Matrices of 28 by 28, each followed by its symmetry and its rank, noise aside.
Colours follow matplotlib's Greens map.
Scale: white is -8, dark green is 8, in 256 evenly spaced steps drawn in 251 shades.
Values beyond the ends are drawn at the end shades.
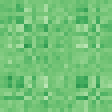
symmetric, rank one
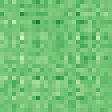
antisymmetric, rank two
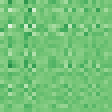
no symmetry, rank two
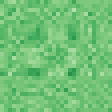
symmetric, rank three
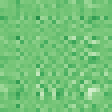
symmetric, rank three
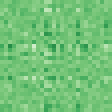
antisymmetric, rank two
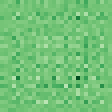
symmetric, rank two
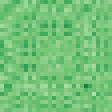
symmetric, rank two
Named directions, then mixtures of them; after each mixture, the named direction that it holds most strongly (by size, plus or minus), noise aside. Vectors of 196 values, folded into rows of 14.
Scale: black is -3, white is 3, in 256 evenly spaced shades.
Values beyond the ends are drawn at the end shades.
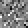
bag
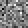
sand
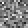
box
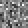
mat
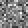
sand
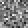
box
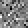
bag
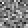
box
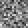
box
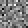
sand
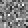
bag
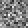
box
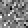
bag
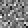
bag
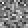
box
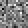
sand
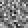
box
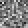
box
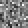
mat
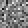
sand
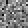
sand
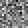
sand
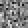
mat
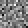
sand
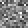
box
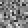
mat
